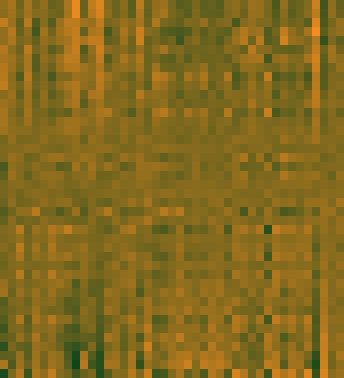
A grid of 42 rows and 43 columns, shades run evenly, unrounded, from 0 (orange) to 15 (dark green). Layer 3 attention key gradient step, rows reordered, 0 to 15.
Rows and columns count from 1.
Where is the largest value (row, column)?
41, 10
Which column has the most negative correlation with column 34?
33
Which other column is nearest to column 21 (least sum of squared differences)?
14
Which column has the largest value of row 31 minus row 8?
40
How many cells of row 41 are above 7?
19
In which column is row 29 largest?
34
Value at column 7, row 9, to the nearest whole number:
11
